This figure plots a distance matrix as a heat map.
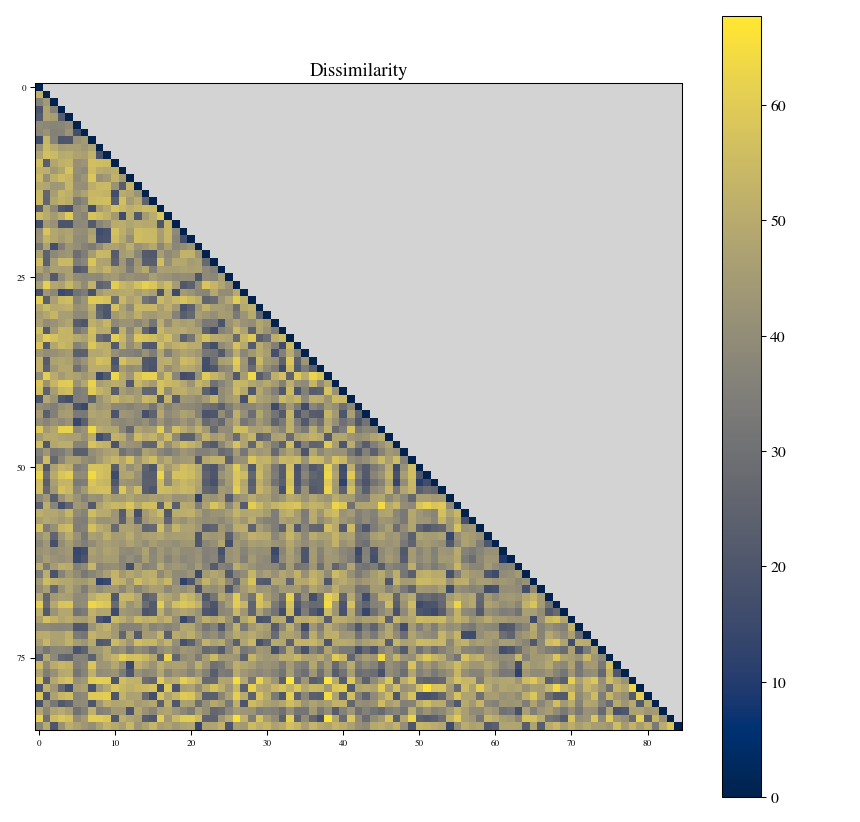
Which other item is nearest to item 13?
56
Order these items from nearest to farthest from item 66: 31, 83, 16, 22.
31, 22, 16, 83
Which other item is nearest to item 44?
5
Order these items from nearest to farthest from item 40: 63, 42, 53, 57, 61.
53, 42, 63, 61, 57
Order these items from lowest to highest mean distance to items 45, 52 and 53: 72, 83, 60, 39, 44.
83, 44, 39, 60, 72
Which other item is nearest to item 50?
52
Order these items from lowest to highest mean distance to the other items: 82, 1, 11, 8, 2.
82, 1, 2, 8, 11
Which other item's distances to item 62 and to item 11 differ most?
61
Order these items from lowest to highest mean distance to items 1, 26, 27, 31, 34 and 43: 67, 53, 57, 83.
67, 53, 83, 57
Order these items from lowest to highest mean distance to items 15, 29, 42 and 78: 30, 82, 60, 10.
10, 82, 30, 60
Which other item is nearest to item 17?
11
